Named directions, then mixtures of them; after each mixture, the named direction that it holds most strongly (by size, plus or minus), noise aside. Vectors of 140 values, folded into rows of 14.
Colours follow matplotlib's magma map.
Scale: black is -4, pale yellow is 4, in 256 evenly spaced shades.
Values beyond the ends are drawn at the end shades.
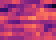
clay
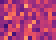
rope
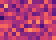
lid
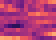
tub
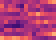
tub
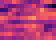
clay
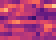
clay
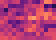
clay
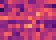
clay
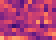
tub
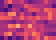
clay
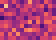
lid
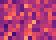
rope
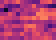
clay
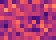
lid
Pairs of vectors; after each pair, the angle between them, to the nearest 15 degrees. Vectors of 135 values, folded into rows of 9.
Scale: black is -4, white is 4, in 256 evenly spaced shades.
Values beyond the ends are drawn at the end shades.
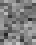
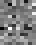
105 degrees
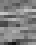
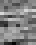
15 degrees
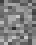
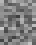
150 degrees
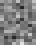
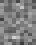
150 degrees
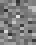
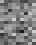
90 degrees
